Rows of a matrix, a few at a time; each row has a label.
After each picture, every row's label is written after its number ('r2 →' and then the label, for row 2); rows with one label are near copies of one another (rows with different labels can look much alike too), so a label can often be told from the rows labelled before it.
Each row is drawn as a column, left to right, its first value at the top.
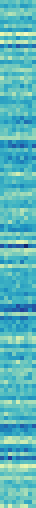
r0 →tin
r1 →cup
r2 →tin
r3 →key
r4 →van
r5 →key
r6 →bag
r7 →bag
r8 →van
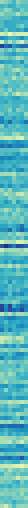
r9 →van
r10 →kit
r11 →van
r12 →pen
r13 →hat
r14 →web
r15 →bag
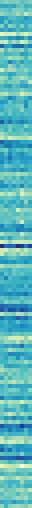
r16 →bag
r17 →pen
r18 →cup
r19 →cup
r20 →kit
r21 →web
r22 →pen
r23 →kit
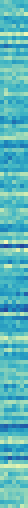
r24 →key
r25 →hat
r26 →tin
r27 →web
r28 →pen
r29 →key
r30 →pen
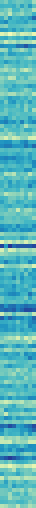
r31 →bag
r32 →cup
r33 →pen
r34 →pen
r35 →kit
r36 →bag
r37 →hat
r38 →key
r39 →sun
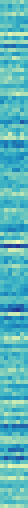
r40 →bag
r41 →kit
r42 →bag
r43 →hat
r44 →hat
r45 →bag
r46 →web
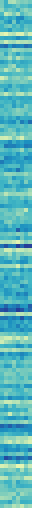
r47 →sun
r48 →pen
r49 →cup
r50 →van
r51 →hat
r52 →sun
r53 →kit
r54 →bag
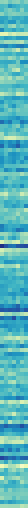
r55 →bag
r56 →web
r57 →cup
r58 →cup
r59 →hat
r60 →web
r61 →web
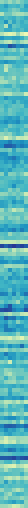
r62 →kit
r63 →cup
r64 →van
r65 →kit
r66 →kit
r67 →kit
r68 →pen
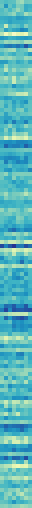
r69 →kit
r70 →cup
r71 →hat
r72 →bag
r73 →sun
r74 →sun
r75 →bag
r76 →hat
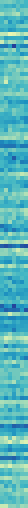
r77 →tin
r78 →kit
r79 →tin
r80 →van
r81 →pen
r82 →key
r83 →key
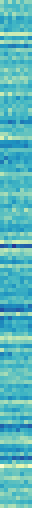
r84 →sun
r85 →pen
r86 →sun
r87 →kit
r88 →hat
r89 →web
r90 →kit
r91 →web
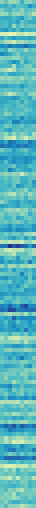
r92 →pen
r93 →pen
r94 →hat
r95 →cup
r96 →kit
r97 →key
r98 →van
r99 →cup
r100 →bag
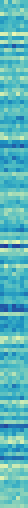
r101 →pen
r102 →hat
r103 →key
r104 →van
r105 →hat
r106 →key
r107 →pen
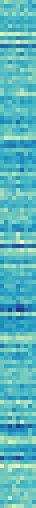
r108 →web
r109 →van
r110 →cup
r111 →tin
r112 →web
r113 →hat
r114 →sun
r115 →pen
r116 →bag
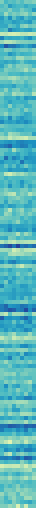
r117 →sun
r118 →van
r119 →key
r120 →pen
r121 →tin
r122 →key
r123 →cup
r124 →cup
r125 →hat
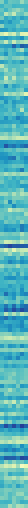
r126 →cup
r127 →pen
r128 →kit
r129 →pen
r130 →key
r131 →web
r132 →pen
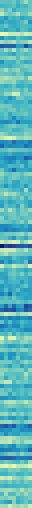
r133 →kit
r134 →bag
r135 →kit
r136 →hat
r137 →bag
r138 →tin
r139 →van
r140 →tin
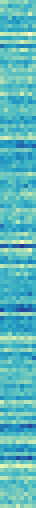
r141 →sun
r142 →sun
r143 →cup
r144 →hat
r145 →tin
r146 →hat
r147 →web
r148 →pen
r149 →key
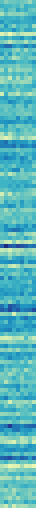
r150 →pen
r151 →kit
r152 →pen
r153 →tin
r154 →hat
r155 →kit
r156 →bag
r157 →sun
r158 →web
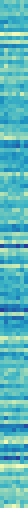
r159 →pen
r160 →cup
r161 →tin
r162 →tin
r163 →tin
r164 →sun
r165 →key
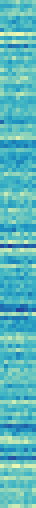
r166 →bag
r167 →pen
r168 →kit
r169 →tin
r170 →sun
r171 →pen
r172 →bag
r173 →pen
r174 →tin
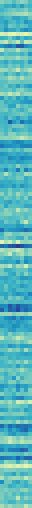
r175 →hat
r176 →tin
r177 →bag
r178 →bag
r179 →hat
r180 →bag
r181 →tin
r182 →pen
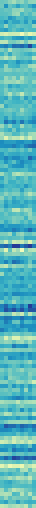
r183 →tin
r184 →cup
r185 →sun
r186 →kit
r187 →kit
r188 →sun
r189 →kit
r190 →van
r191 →cup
